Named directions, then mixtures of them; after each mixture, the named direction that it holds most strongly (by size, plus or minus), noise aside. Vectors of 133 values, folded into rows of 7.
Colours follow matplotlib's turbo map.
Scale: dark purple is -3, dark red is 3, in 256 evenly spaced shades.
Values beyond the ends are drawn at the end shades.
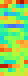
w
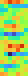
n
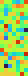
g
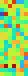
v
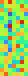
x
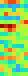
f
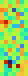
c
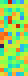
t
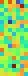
x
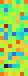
g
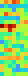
f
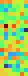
g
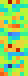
n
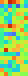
n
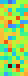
x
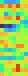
f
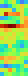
w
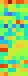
w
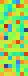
g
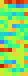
w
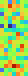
v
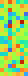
x
